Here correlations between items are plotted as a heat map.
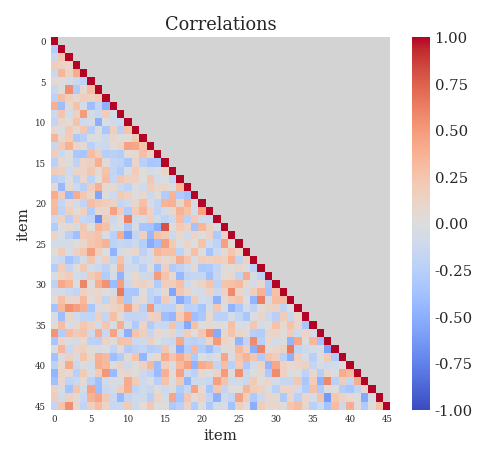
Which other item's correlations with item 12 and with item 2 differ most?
33
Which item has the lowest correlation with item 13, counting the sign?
25
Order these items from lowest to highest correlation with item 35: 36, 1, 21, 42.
36, 21, 42, 1
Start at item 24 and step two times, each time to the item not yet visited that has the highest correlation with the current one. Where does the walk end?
9
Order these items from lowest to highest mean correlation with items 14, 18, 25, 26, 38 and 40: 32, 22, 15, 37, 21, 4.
37, 22, 21, 4, 32, 15
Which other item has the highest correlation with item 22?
10
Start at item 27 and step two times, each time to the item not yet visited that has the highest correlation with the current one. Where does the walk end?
42
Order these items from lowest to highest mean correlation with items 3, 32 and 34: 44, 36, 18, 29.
29, 18, 44, 36
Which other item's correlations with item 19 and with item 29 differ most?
6
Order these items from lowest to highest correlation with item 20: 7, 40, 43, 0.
43, 7, 0, 40
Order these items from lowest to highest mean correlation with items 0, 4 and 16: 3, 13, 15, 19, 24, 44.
13, 15, 24, 44, 3, 19
